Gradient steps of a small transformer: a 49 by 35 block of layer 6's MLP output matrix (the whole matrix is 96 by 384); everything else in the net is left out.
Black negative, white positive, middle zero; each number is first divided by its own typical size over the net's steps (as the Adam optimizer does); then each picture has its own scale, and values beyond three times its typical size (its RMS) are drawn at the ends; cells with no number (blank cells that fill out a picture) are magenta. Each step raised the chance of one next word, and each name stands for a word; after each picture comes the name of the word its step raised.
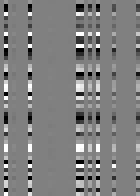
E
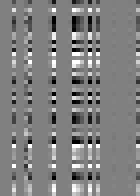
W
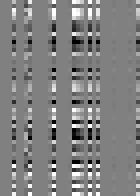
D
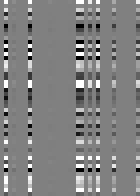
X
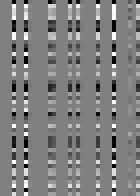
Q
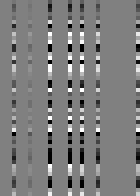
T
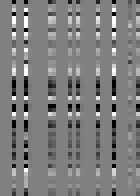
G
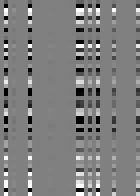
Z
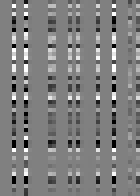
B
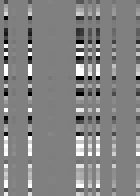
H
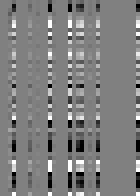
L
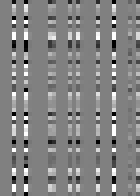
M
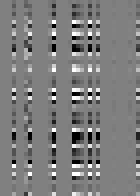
T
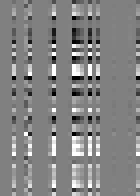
H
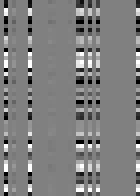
W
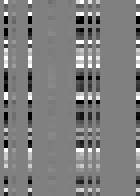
B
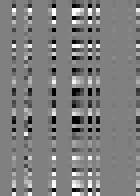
Z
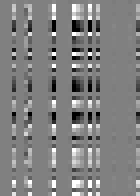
Q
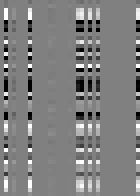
Q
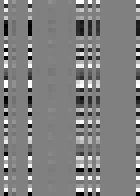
X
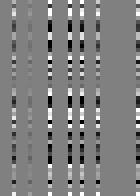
D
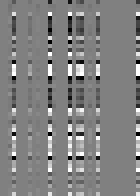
H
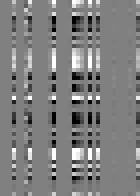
B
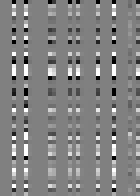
H
